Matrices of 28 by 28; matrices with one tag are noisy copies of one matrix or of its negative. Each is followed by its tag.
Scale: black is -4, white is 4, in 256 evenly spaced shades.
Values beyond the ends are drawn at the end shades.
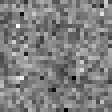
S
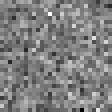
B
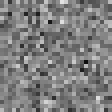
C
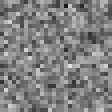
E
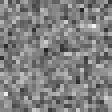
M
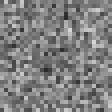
M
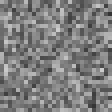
S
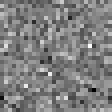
B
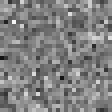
E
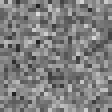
C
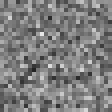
C
